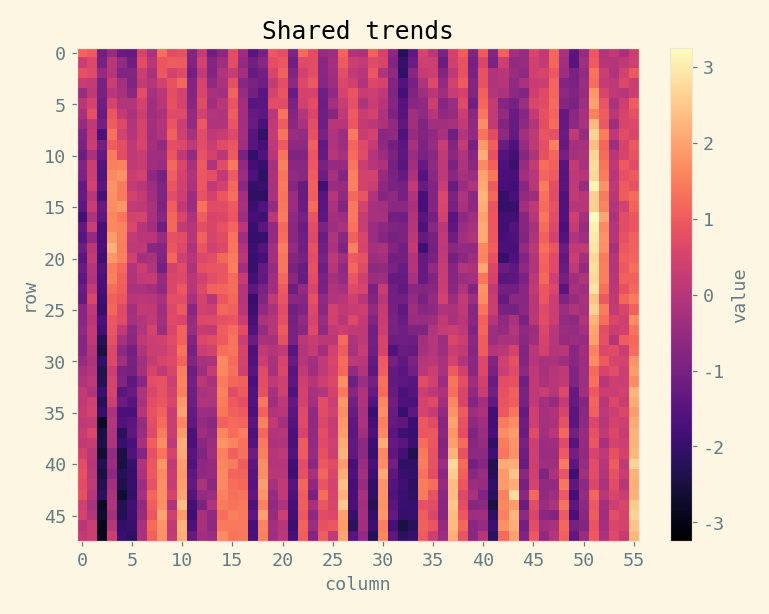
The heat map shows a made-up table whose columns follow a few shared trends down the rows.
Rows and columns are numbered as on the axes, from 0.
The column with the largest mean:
51
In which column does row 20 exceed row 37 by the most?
4
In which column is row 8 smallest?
18
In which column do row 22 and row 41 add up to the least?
2
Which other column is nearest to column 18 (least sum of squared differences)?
43
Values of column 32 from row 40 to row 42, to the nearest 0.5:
-2 -2 -2
